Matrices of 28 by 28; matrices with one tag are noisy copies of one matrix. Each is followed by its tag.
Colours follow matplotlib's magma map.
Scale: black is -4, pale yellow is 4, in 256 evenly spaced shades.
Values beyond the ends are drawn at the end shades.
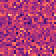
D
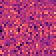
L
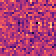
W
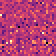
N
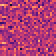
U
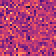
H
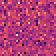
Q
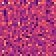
Q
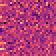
U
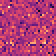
N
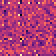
Q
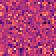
D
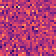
H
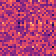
W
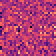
L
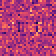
W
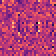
W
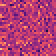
U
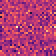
L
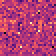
W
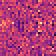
W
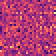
L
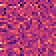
U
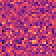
N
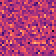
N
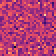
D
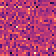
H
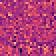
D
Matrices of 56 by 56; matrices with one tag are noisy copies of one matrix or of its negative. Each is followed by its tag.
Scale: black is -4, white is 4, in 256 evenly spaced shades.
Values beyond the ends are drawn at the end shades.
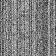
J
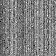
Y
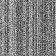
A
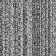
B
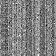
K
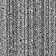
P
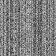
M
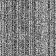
J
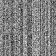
B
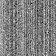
Y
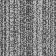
M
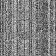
J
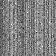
Y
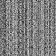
P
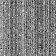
Y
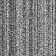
A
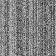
A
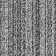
K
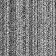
A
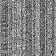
K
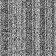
K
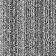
Y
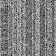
K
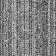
J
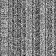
K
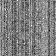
J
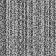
P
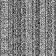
K
